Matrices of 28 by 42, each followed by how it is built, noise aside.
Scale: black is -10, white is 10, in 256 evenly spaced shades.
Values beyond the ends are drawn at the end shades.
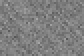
Toeplitz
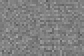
blocks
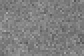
smooth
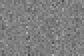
uneven columns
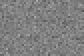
noise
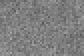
smooth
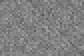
Toeplitz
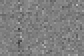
uneven columns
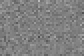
low rank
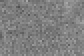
smooth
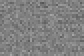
blocks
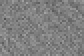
Toeplitz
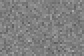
noise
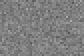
noise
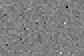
sparse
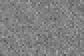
Toeplitz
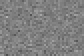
low rank
